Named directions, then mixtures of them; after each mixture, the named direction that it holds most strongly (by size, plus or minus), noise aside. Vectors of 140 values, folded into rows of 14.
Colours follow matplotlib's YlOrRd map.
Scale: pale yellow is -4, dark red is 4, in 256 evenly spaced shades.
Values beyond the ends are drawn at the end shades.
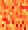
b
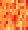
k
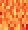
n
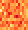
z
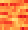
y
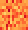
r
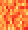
k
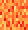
b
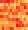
y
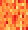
k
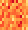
z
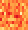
z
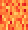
b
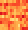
y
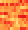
y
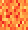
b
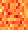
z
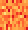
r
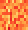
r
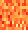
b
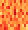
n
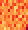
n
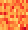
n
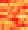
y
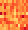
n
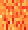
b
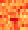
y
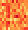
z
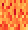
n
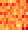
n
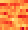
y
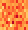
z
